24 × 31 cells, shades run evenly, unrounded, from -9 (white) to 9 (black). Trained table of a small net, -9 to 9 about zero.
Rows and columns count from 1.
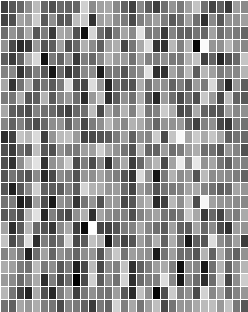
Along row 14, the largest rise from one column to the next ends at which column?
20
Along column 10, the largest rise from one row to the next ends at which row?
3
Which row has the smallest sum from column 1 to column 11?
11
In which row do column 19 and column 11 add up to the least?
4
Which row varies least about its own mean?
10
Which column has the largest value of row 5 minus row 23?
26
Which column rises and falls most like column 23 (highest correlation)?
8
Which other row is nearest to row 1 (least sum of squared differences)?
15
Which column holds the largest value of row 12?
2
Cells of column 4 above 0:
11
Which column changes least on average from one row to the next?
30
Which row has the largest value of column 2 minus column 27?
7
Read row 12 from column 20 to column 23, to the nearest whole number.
2 -2 1 0
